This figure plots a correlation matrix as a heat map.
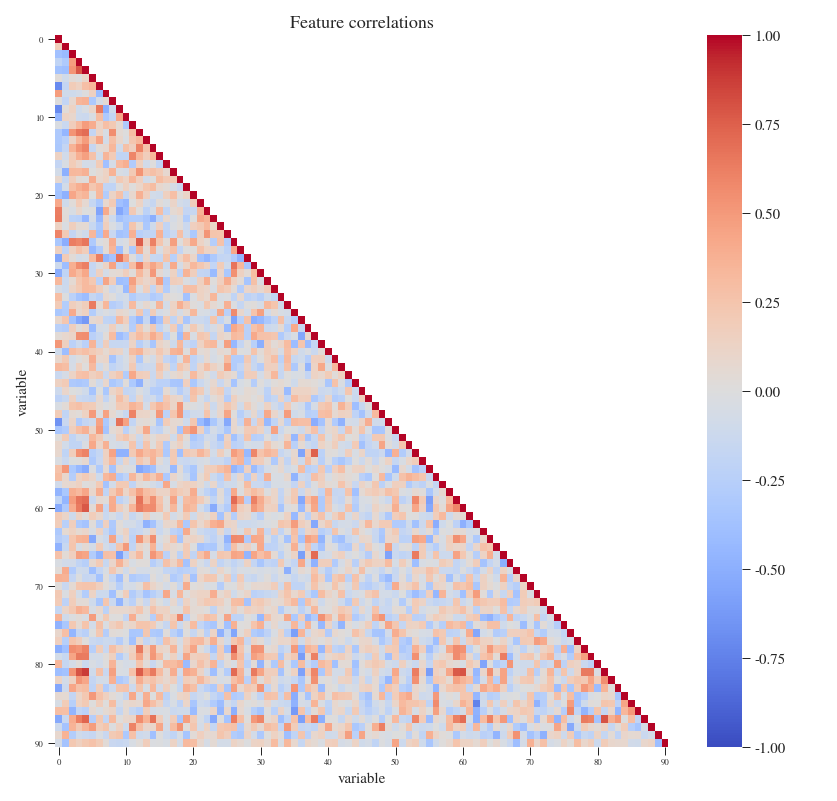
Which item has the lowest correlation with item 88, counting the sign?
76
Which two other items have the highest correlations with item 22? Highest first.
0, 25
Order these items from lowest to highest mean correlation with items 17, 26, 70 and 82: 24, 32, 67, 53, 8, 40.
67, 24, 32, 40, 8, 53
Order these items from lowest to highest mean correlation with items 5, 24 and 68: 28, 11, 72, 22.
72, 28, 22, 11
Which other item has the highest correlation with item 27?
64
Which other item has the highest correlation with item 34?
5
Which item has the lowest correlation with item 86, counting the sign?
35
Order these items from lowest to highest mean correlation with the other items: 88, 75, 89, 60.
89, 75, 88, 60
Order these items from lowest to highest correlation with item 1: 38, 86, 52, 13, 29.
29, 13, 52, 38, 86
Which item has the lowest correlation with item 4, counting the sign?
36
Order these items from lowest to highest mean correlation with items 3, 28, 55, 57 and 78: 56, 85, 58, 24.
56, 85, 24, 58
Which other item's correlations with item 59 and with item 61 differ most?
26
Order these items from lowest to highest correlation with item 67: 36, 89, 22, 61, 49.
22, 61, 89, 49, 36
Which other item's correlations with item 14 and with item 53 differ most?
10
